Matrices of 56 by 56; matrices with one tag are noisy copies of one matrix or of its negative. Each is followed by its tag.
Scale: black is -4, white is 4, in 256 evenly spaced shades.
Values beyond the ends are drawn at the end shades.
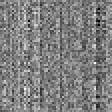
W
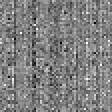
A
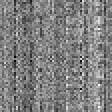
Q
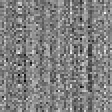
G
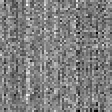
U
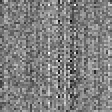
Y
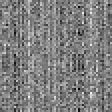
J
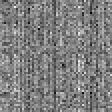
J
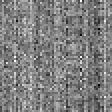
Q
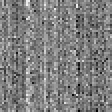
U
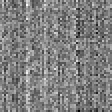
U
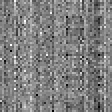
Q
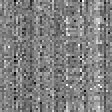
Q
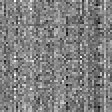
Q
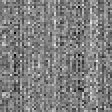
J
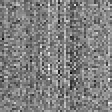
Y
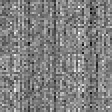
J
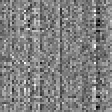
W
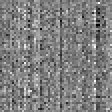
W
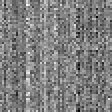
U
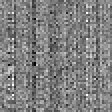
A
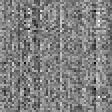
W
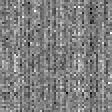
J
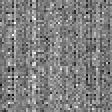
A
